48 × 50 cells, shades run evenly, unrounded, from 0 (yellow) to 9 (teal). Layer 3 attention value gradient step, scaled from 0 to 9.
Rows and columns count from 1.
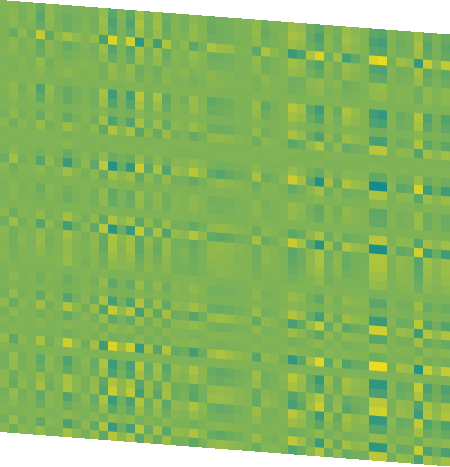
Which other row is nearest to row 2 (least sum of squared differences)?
11
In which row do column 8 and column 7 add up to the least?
38
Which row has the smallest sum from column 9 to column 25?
4
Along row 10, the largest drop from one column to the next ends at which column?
16
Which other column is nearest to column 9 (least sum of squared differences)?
49
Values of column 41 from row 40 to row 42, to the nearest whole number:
4 4 5
